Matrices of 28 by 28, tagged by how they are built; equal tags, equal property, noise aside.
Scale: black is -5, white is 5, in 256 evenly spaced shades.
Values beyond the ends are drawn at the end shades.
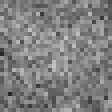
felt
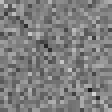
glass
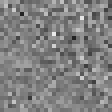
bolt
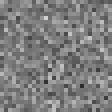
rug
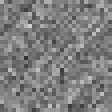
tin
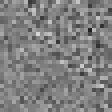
bolt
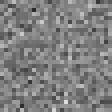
rug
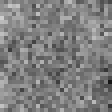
felt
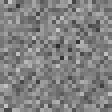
tin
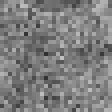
felt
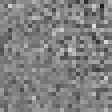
bolt
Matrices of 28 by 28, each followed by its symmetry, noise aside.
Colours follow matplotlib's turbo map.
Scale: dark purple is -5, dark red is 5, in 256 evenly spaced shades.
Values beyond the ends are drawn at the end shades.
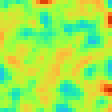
no symmetry.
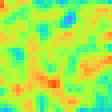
no symmetry.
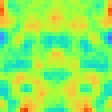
mirrored left to right.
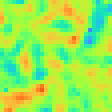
antisymmetric.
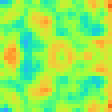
mirrored top to bottom.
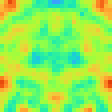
mirrored left to right.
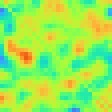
no symmetry.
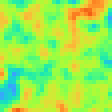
antisymmetric.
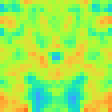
mirrored left to right.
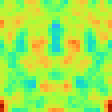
mirrored left to right.
